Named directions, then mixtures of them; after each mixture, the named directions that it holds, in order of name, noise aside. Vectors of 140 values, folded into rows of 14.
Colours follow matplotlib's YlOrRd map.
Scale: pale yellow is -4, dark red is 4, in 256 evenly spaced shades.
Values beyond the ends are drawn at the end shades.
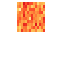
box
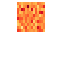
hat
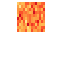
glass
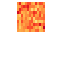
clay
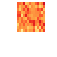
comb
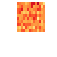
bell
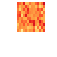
comb.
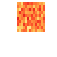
bell, box, glass.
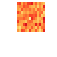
bell, box, clay.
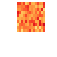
clay, comb, glass.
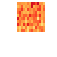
bell, glass.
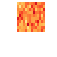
glass.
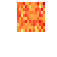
comb.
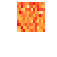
bell, hat.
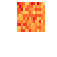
bell, glass.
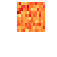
bell, clay.
